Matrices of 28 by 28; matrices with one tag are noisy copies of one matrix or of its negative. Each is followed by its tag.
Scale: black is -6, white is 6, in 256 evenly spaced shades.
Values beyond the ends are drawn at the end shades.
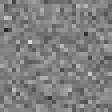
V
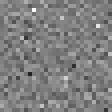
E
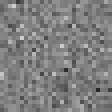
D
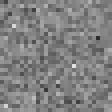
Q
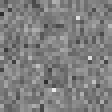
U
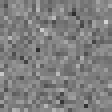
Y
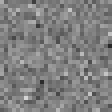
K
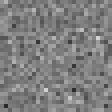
Q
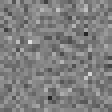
V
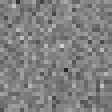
D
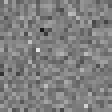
Y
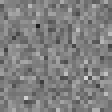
K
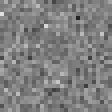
U
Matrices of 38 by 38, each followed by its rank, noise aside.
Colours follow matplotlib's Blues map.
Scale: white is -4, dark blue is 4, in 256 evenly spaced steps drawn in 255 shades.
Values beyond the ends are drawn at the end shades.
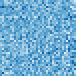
eight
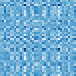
two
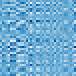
two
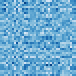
four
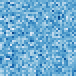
eight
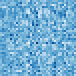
eight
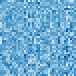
six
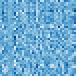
six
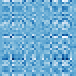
two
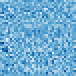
eight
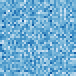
eight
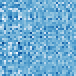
four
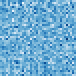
eight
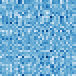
four
